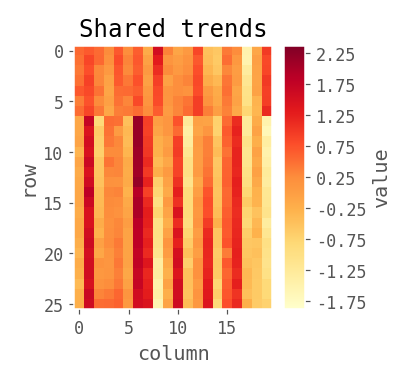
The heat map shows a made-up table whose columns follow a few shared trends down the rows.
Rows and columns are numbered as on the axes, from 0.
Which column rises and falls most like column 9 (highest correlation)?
8
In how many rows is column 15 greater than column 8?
19
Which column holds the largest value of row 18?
6
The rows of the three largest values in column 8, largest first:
0, 1, 2
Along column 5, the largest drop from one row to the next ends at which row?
7
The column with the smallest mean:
17
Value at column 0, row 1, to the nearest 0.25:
0.5
